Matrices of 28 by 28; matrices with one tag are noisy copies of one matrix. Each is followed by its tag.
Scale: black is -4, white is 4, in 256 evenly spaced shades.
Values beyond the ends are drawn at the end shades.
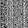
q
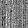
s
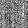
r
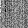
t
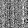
r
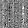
r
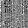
t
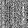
r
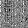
t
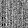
s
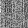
t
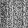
q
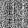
r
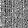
t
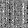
r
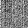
t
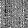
t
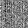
t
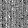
s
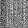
q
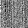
t
